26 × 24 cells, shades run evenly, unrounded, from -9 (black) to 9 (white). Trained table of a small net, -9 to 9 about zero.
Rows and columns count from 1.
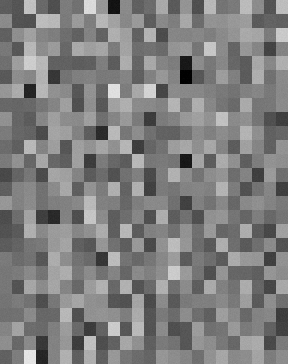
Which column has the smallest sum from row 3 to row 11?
23
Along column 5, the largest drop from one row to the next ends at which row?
16
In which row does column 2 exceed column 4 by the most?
26
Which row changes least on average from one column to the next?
15
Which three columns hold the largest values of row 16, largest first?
8, 14, 3
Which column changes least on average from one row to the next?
6
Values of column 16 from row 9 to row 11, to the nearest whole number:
2 -1 3
